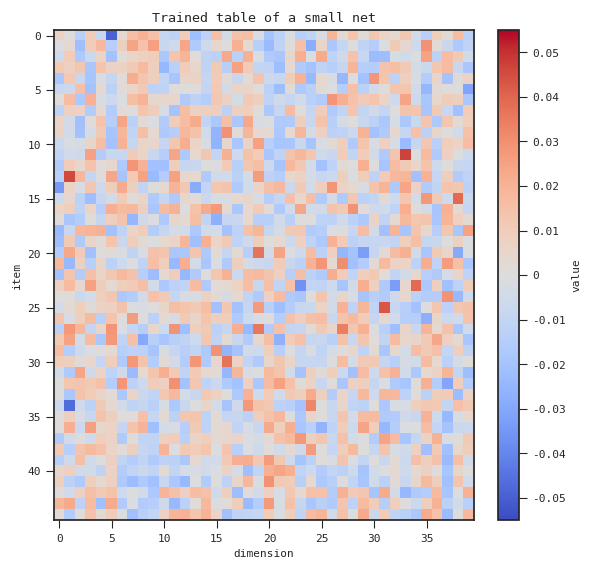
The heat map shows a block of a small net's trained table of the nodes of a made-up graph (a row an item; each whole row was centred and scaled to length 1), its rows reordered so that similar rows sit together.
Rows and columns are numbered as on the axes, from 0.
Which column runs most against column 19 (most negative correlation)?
0
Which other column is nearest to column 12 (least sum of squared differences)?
25
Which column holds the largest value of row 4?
30
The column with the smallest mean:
9
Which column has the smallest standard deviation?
4
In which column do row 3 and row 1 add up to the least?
24
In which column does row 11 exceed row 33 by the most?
33
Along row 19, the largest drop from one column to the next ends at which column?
13
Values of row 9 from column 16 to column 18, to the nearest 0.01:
0.03 0 0.02
